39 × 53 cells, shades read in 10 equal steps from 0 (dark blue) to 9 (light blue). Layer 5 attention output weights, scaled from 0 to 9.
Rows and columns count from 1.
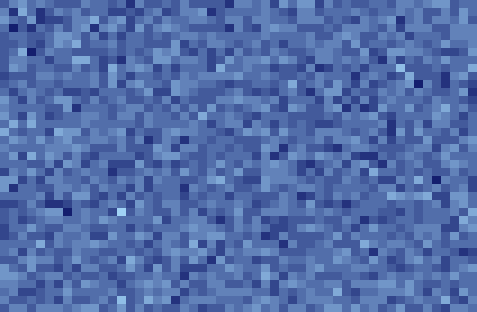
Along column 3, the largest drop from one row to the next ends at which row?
3
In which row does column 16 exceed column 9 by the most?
14
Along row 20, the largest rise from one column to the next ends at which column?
4
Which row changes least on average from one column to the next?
5
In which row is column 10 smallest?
21
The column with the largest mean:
30
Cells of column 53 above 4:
12
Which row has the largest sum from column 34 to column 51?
36
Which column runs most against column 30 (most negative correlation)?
13
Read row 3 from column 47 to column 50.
5 3 5 5
